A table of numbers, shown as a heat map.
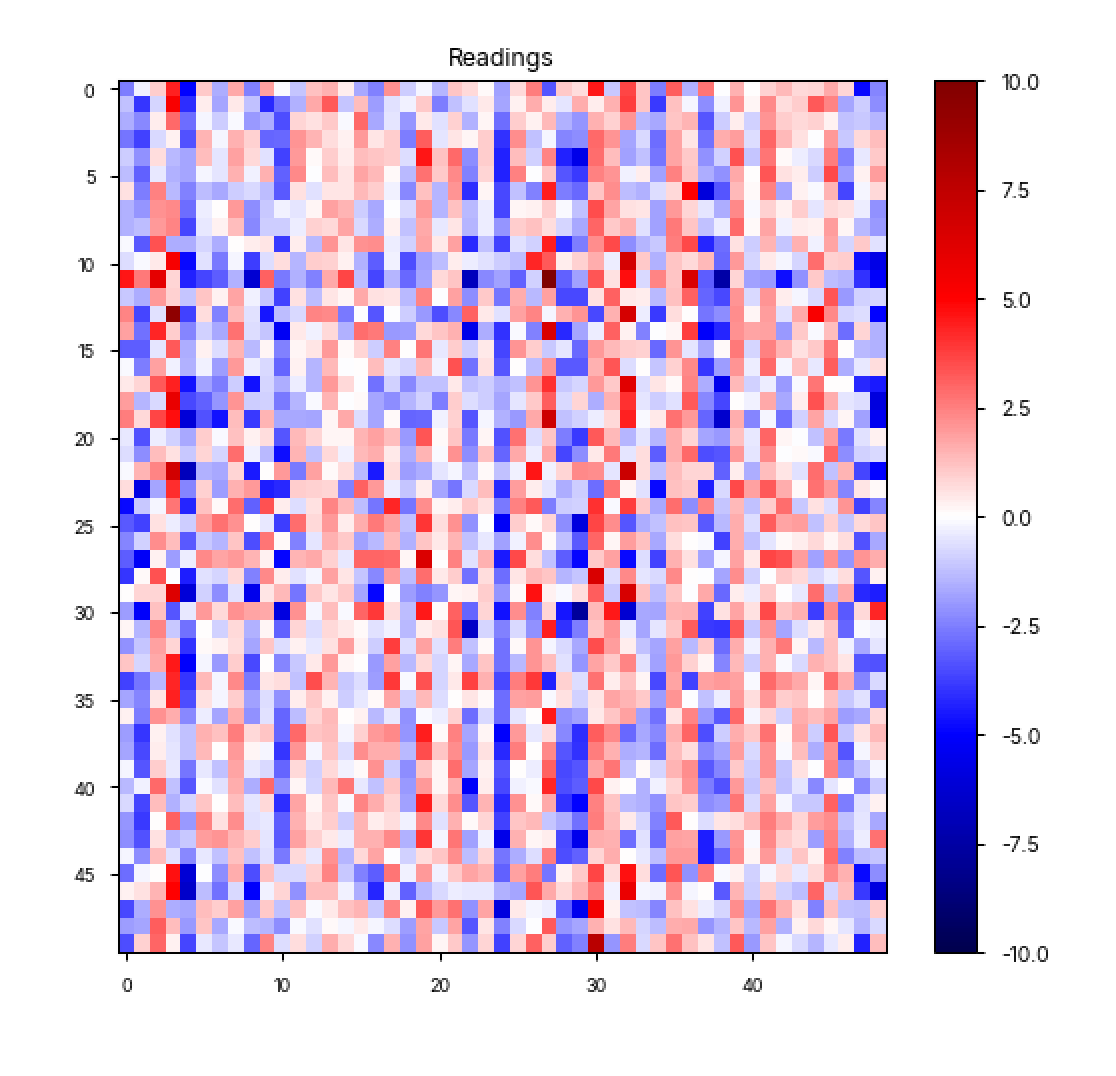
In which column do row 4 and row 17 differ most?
32
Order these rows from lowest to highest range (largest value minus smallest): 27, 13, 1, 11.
1, 27, 13, 11
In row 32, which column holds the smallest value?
4
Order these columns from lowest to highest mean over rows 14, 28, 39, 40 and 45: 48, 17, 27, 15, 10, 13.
10, 48, 15, 17, 13, 27
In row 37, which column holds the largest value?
19
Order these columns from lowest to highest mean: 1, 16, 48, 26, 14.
1, 48, 16, 14, 26
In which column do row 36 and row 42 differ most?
27
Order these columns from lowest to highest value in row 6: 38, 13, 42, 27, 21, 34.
38, 42, 34, 13, 21, 27
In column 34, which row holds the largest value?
11
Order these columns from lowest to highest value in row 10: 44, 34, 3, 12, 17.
34, 17, 12, 44, 3
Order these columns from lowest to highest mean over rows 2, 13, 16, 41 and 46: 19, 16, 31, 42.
16, 42, 19, 31
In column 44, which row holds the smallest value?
30
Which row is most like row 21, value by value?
12
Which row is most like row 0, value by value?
45
